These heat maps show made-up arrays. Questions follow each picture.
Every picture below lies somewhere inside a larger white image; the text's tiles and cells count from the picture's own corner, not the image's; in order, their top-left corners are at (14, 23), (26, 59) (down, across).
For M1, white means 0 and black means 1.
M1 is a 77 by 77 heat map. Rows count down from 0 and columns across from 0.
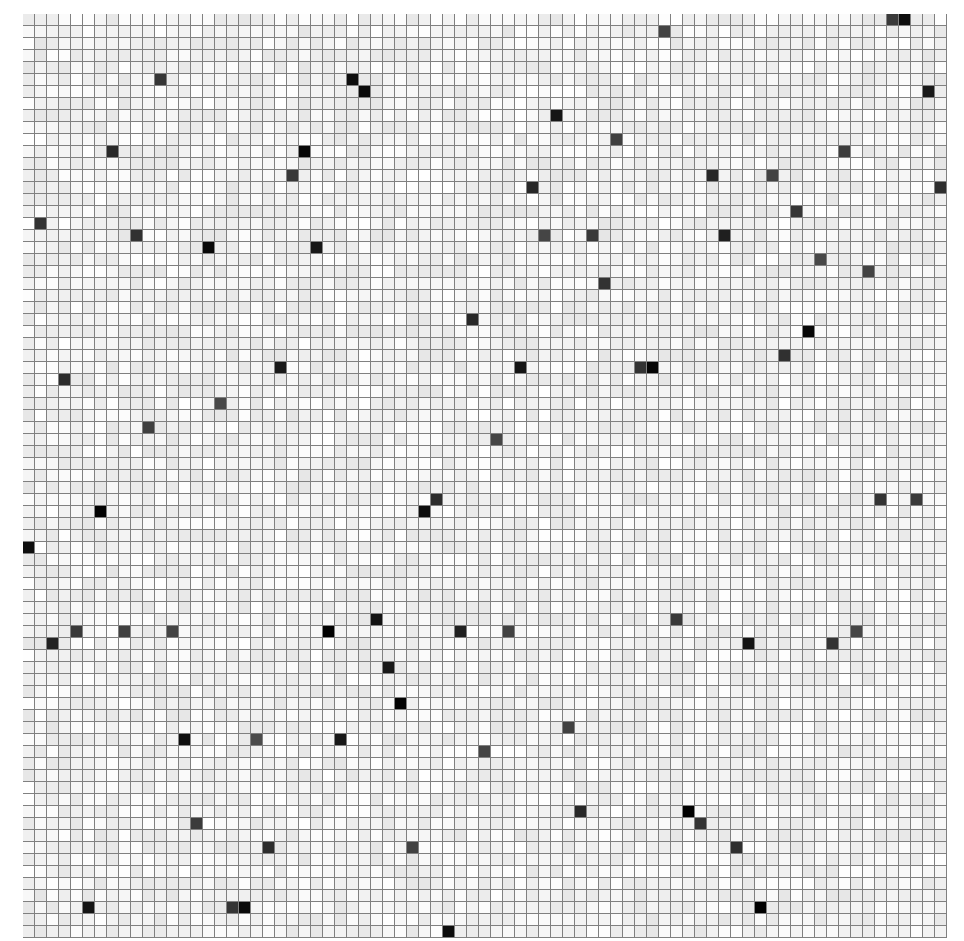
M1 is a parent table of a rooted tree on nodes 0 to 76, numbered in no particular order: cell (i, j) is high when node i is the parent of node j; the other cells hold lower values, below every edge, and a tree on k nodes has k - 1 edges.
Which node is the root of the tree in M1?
50
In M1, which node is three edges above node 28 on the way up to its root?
29
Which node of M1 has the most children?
51
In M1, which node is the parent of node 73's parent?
44
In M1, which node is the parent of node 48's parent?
13
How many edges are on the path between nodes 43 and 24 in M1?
9
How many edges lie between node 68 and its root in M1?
7
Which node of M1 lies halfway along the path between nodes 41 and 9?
40
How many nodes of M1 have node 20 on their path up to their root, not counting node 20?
3
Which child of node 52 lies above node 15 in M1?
60
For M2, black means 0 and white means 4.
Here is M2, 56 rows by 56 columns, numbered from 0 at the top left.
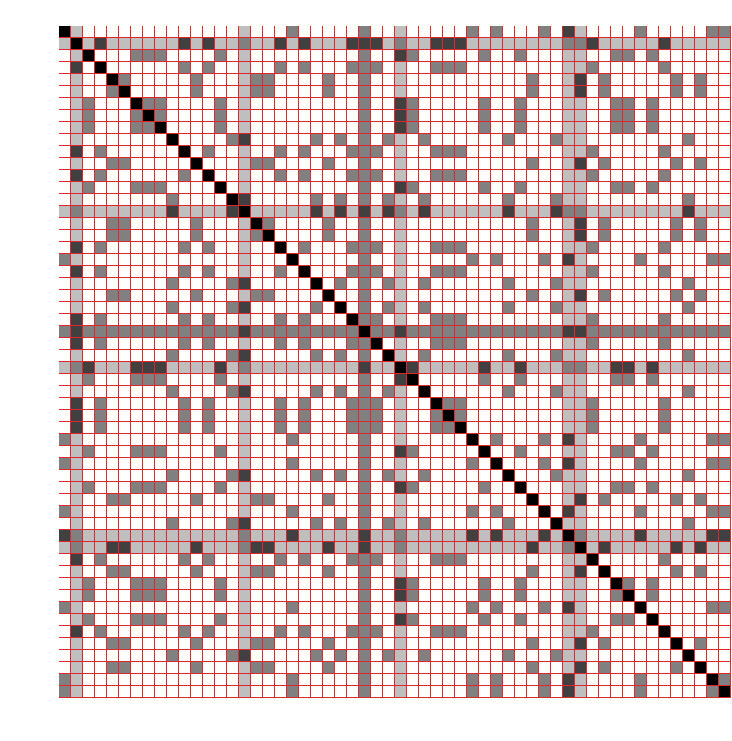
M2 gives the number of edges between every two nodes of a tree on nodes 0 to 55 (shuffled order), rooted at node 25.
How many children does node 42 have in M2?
8
